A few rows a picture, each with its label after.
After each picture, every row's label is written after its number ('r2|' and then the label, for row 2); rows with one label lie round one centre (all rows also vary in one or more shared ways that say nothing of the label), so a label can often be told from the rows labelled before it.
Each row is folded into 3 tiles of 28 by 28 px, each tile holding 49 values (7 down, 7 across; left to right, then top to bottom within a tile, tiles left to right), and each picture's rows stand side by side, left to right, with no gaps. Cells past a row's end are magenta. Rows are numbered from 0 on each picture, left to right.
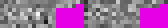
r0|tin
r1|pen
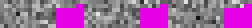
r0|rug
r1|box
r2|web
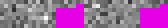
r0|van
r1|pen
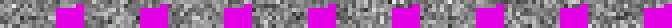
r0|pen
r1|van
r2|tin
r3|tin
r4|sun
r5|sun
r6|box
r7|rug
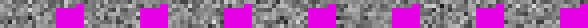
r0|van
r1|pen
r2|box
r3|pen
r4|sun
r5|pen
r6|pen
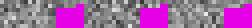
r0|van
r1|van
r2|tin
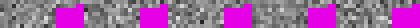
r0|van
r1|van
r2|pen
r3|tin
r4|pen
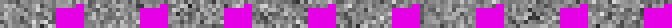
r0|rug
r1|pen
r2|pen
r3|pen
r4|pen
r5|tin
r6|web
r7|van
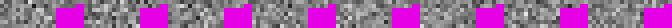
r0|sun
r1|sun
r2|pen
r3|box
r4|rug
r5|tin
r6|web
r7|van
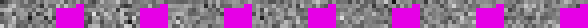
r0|rug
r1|tin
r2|box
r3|box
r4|box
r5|pen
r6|sun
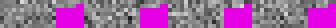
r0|rug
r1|tin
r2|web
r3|van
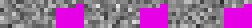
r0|van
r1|pen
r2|tin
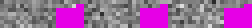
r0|web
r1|tin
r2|pen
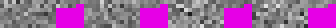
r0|rug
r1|web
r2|pen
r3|pen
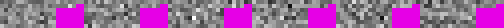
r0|tin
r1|rug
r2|van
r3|box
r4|tin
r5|web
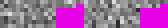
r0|web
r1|van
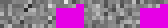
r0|web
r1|pen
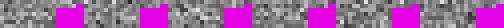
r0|web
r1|pen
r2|van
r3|van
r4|van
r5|rug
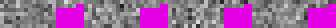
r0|web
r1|box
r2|van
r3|van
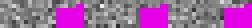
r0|pen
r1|van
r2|rug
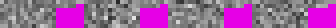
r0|tin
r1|web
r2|box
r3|tin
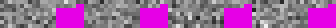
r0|web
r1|van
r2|web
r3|box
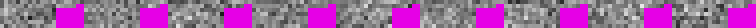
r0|rug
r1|tin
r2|box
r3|box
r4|sun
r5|box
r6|box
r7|sun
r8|sun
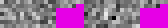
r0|tin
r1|sun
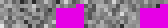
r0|box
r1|sun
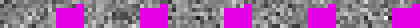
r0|tin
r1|rug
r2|web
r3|box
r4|van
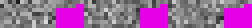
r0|rug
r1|van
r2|rug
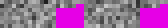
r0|pen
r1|box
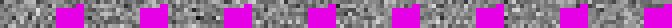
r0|sun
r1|web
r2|web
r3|van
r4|pen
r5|pen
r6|sun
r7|pen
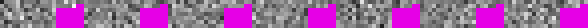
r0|web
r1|sun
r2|rug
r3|van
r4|pen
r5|pen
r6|web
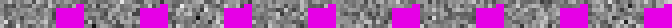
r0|van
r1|van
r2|sun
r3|web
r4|rug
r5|rug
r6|pen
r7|rug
